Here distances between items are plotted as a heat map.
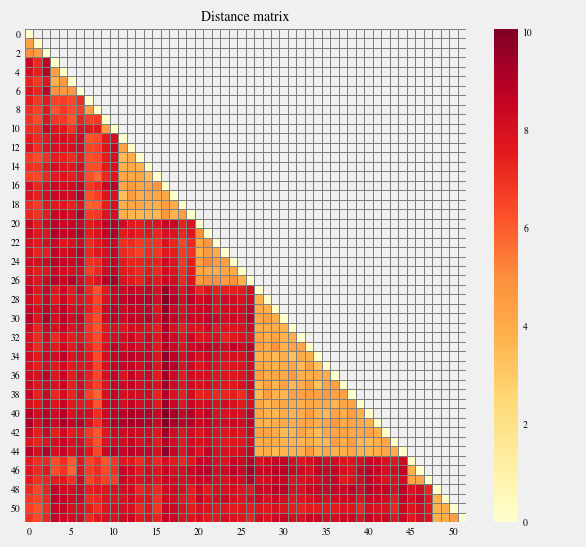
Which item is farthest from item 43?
16
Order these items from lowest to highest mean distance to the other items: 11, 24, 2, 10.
11, 24, 2, 10
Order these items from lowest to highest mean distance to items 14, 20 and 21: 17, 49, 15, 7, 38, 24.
24, 15, 17, 7, 38, 49
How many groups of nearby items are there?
9
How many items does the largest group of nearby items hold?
18
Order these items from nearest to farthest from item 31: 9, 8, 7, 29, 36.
29, 36, 8, 7, 9
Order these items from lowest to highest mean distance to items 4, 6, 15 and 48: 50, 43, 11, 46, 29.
50, 11, 46, 43, 29
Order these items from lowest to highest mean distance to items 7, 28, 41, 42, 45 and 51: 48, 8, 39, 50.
39, 8, 50, 48
